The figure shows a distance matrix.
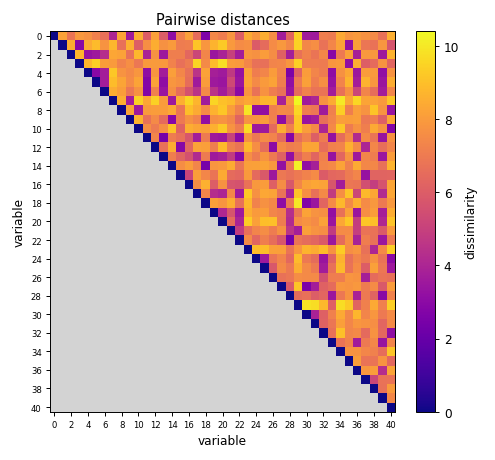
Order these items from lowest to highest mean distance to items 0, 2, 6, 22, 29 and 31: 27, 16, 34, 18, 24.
27, 18, 16, 24, 34
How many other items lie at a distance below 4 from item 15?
3
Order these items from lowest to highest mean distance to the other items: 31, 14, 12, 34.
31, 14, 12, 34
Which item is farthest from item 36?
7
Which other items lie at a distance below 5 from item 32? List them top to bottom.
8, 10, 24, 25, 40
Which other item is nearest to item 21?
29
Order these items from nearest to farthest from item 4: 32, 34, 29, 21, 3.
21, 29, 32, 34, 3
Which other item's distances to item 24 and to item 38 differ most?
8
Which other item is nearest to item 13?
11
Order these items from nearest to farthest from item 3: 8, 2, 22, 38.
38, 8, 22, 2
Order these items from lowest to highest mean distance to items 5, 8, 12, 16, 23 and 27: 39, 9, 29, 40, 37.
39, 37, 9, 40, 29
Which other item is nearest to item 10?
40
